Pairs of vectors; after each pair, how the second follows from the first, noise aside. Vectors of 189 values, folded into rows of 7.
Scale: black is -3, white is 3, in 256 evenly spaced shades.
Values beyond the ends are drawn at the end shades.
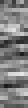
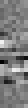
wrapped around, negated, partly zeroed.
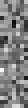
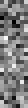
sign-scrambled.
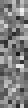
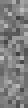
shrunk.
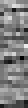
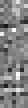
wrapped around, negated, partly zeroed.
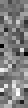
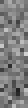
negated, shrunk.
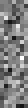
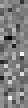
wrapped around, partly zeroed.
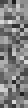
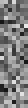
negated.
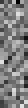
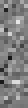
wrapped around, negated, partly zeroed.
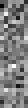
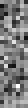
sign-scrambled.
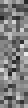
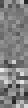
wrapped around, negated, partly zeroed.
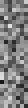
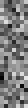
sign-scrambled.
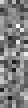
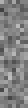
shrunk.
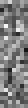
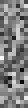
reversed, negated.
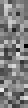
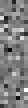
wrapped around, negated, partly zeroed.
